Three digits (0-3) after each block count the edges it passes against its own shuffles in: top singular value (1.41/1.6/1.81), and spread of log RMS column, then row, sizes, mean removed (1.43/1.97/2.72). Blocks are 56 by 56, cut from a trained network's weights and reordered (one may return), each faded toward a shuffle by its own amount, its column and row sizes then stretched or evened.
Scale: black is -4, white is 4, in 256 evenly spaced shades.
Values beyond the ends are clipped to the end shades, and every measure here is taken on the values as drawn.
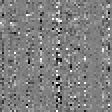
0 3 1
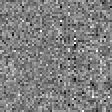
0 2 0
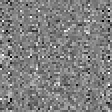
2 2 1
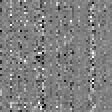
0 3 1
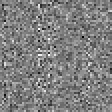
1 2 0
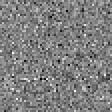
0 0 1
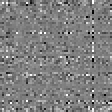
3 2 3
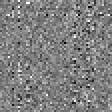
1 2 0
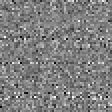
1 0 2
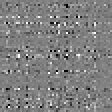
0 2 3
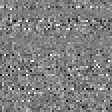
1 0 3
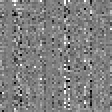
1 3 0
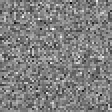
0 0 1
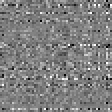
3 1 3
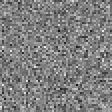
2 1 1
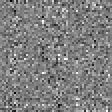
0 2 1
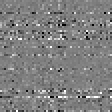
2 1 3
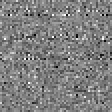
0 0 2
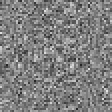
3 2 0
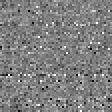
0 0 2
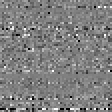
2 0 3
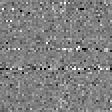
1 0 2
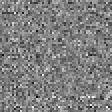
2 1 2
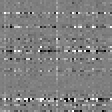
3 1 3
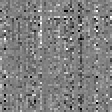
1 3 2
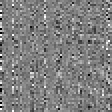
3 3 0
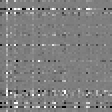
3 2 3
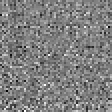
2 1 2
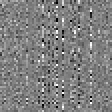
3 3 0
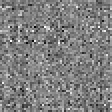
0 0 2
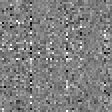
1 2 1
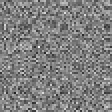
3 0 1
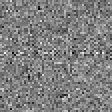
2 0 1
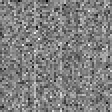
0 0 0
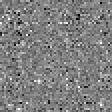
0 1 2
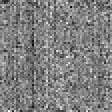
2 1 1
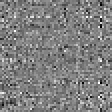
2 2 2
